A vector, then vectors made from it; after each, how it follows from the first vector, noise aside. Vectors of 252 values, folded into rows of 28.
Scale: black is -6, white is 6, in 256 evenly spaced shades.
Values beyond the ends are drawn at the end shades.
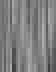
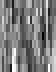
negated, scaled up.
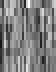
wrapped around, negated, scaled up.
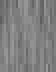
reversed, shrunk.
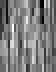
reversed, scaled up.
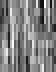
reversed, scaled up.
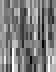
negated, scaled up.
